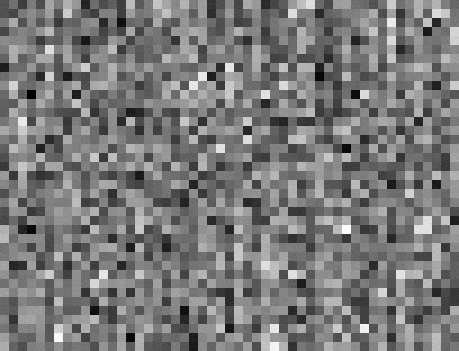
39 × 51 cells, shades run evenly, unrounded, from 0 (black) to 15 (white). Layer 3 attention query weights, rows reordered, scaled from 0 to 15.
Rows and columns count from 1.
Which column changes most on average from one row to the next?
34
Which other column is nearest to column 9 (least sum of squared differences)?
40
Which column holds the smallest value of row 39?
22
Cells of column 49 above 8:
13
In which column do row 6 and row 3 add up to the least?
14
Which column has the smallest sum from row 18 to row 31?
44
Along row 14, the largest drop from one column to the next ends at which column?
4
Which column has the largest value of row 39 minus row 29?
31
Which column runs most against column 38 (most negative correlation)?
26
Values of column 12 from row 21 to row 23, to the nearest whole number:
10 7 8
